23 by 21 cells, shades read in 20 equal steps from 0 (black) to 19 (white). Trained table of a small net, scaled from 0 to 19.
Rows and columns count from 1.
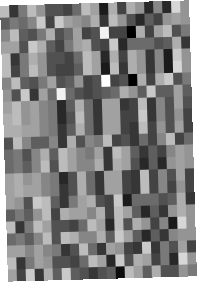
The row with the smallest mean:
12
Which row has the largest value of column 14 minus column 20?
23
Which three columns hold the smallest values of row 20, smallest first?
16, 18, 6
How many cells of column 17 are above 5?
9
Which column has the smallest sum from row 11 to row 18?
15
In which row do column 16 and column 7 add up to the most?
8
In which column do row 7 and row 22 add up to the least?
17
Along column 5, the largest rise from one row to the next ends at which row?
13
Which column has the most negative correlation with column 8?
1
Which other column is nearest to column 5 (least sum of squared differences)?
20
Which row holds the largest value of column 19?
7
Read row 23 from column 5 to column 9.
13 7 15 7 6
